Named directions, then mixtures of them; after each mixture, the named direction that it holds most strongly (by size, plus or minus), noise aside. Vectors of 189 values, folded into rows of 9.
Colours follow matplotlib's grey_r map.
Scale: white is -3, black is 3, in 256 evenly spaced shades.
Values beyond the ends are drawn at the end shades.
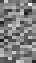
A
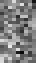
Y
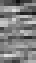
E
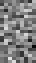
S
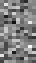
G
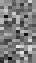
S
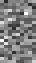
A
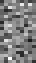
S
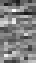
E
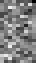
Y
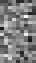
S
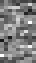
A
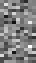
G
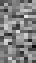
S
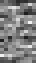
E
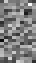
A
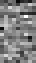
E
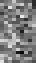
Y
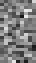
S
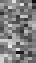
Y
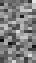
S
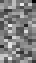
Y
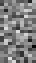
S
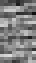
E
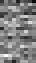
E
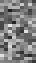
Y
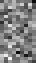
Y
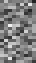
A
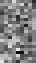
Y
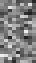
Y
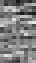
E
